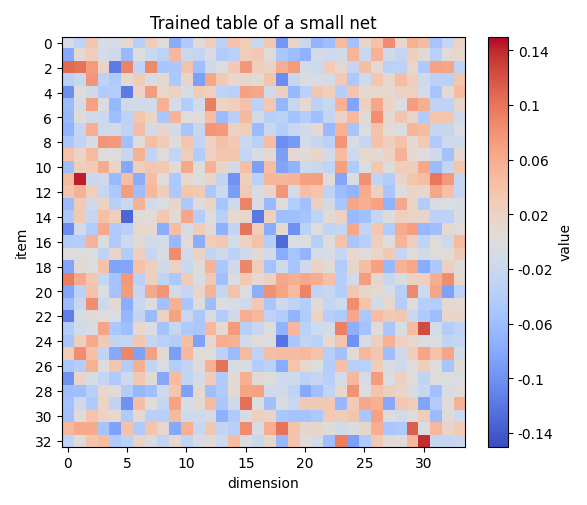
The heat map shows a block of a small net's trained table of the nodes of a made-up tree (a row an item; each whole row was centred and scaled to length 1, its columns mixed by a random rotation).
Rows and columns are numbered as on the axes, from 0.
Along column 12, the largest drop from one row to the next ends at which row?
21
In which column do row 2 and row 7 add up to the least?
4
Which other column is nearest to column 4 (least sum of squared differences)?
27
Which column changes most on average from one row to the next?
18
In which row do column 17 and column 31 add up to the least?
15
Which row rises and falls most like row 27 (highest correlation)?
6
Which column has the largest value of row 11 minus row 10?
31
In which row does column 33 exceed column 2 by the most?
29
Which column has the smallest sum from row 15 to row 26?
0
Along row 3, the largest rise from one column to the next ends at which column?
12
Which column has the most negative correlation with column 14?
32
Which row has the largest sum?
19
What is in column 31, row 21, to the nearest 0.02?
-0.04
